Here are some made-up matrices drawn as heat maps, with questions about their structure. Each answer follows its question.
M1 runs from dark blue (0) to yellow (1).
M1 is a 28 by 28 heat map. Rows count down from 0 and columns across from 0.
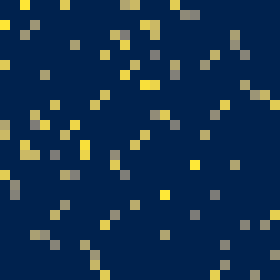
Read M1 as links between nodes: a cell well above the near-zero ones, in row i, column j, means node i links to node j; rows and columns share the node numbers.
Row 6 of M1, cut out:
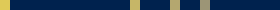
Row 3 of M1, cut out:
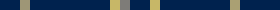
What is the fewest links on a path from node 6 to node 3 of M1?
3
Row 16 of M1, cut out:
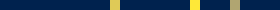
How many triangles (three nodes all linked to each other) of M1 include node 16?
0
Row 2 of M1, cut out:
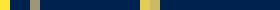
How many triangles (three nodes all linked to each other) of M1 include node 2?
1
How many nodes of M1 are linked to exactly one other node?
1
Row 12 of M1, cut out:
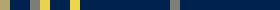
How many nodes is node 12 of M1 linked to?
5
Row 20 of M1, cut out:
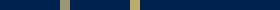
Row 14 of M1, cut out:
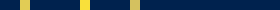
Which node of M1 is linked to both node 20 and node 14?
node 13
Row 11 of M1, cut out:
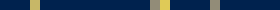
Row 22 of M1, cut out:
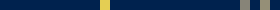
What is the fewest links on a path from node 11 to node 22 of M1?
4
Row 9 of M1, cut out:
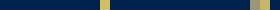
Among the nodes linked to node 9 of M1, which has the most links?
node 10
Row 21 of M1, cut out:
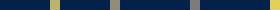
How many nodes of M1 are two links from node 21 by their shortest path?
7
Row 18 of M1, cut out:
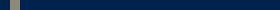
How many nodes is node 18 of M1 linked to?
1
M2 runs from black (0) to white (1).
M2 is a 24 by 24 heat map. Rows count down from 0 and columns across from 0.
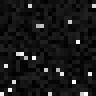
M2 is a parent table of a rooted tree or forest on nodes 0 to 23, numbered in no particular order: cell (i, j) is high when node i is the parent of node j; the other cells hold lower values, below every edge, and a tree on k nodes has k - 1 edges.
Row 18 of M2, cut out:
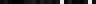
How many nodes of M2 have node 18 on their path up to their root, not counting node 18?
3
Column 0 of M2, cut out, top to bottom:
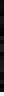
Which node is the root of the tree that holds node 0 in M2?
16
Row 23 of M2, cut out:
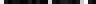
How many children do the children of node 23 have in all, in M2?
2
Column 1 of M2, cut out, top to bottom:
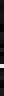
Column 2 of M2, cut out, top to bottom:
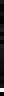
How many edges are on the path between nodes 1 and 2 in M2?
5
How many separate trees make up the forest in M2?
2
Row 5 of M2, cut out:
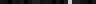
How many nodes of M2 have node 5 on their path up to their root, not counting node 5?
8
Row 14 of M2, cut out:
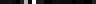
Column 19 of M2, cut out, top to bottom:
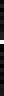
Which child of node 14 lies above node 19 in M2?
6
